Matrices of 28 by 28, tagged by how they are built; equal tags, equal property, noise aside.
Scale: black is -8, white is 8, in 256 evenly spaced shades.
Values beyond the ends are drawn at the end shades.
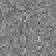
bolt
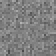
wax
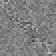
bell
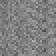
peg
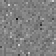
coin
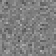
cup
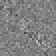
bell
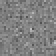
bolt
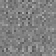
cup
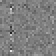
bolt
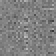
cup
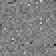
coin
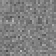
cup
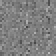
bolt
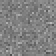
peg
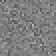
bell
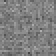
wax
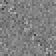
bell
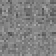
wax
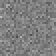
peg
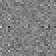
cup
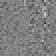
bolt
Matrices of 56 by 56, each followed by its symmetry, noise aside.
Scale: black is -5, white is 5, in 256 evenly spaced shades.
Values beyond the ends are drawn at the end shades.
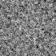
symmetric across the other diagonal.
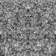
mirrored left to right.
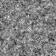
symmetric.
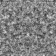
mirrored left to right.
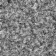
no symmetry.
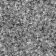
antisymmetric.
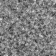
antisymmetric.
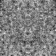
mirrored left to right.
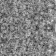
mirrored top to bottom.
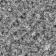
symmetric.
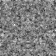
mirrored left to right.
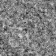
symmetric across the other diagonal.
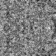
mirrored top to bottom.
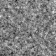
antisymmetric.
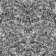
mirrored left to right.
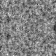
mirrored top to bottom.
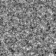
antisymmetric.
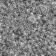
antisymmetric.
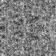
mirrored top to bottom.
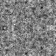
mirrored top to bottom.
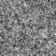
no symmetry.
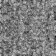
mirrored top to bottom.
